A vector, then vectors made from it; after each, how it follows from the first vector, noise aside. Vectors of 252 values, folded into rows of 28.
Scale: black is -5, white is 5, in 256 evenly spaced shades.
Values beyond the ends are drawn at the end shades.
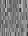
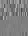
wrapped around, negated, partly zeroed.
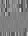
negated, partly zeroed.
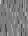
reversed, negated, partly zeroed.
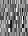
wrapped around, negated, scaled up.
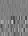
wrapped around, negated, partly zeroed.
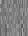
reversed, negated, shrunk.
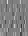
wrapped around, negated, partly zeroed.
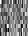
reversed, negated, scaled up.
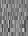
wrapped around, negated.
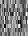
wrapped around, negated, scaled up.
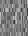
wrapped around.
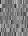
wrapped around.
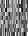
negated, scaled up.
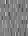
negated, partly zeroed.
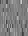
wrapped around, negated, partly zeroed.
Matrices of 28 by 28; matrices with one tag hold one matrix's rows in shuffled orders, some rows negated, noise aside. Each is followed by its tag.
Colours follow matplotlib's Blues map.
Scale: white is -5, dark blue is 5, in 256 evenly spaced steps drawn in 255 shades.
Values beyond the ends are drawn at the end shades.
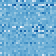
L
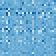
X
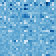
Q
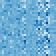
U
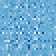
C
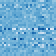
L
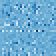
C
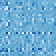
X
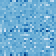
Q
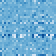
L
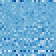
L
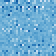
C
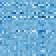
L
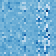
U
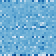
L
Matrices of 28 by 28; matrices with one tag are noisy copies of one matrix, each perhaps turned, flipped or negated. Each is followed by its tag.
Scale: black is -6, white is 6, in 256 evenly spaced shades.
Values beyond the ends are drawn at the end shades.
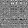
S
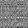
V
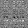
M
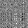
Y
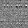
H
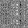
M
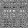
M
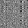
H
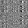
H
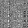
S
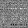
S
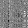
S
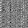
V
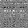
M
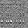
H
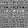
M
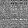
S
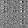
H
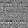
H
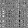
S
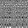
V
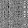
S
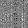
Y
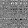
S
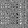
M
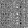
M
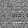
Y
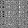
S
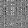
Y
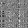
S
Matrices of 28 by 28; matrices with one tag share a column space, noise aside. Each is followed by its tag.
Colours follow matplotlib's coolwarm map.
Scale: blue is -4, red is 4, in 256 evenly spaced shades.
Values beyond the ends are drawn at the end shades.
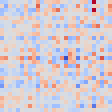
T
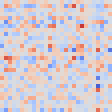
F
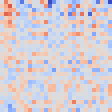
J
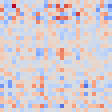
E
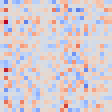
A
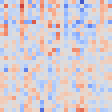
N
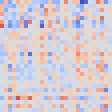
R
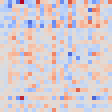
R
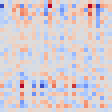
E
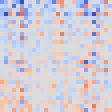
J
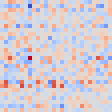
T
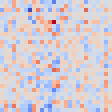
A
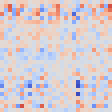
E
